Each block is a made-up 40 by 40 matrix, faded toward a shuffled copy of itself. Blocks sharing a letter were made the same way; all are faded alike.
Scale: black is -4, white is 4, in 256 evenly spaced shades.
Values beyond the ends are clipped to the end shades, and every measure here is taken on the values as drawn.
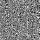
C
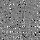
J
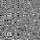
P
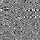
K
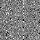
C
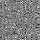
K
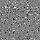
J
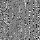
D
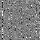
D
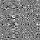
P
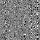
C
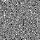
C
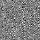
C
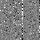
D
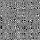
P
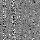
D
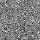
C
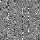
D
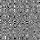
P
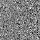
C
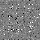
J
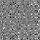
P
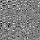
P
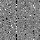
D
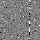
D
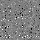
J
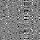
P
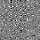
K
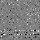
J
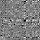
K
